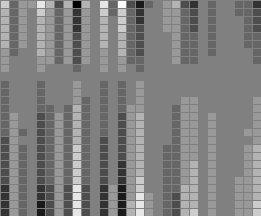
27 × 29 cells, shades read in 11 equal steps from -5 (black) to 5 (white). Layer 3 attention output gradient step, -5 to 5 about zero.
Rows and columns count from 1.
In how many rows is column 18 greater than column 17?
1
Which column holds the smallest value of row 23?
14
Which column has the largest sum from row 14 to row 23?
9
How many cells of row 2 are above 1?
4
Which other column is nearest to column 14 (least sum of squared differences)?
5
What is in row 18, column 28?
0
